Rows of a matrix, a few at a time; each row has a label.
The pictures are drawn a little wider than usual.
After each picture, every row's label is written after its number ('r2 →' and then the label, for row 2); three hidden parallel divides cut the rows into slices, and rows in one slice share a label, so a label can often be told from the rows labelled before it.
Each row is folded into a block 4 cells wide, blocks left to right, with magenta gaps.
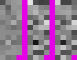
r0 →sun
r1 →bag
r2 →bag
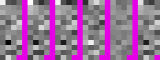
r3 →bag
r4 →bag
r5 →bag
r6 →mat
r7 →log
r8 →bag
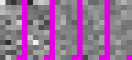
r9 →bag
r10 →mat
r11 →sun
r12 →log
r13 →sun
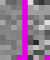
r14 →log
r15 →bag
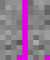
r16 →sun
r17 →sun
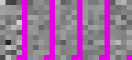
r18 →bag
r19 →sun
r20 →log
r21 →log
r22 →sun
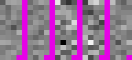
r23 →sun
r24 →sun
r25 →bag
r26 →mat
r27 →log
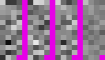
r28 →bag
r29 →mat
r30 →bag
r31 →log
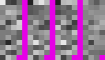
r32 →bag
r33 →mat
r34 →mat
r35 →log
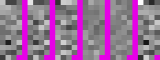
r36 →bag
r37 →bag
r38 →mat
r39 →sun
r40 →log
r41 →bag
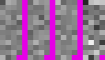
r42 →sun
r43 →sun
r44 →log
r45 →mat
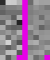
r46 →mat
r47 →sun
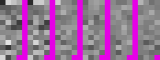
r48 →mat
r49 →mat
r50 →log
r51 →sun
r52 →log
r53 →log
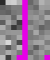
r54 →mat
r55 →sun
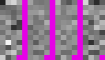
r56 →mat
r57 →log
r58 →log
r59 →bag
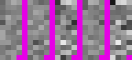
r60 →sun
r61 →log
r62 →mat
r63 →sun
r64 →mat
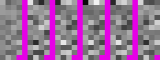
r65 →log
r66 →bag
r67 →mat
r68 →mat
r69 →mat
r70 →bag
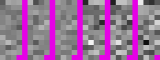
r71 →sun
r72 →log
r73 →log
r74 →mat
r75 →mat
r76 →bag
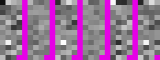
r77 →mat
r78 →log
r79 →mat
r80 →log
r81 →bag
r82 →mat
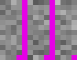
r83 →sun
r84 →log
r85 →log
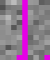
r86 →sun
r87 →log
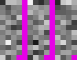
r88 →mat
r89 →bag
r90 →mat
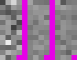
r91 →mat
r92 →log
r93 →log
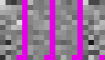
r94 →bag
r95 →log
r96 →log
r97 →bag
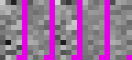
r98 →bag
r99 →sun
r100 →bag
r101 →log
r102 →sun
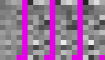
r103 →sun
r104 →mat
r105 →mat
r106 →mat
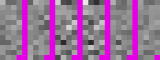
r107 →log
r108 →sun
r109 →bag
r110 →bag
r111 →log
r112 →log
